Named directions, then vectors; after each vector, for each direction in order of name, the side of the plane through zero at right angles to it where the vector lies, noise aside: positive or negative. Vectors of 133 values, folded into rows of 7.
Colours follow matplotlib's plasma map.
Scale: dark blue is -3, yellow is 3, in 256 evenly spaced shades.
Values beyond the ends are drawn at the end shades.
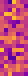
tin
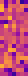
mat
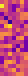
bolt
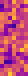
negative, negative, positive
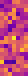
negative, negative, positive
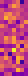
negative, positive, positive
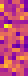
positive, positive, positive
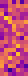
negative, positive, negative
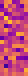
negative, negative, negative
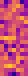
negative, positive, positive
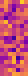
positive, negative, negative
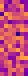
positive, positive, positive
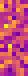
positive, positive, negative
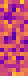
positive, negative, negative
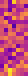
positive, negative, positive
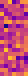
negative, negative, negative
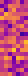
negative, positive, positive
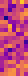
positive, negative, positive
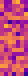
positive, positive, positive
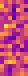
positive, positive, negative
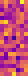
positive, negative, negative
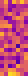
positive, negative, positive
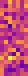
negative, positive, negative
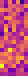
negative, positive, negative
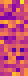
positive, negative, negative
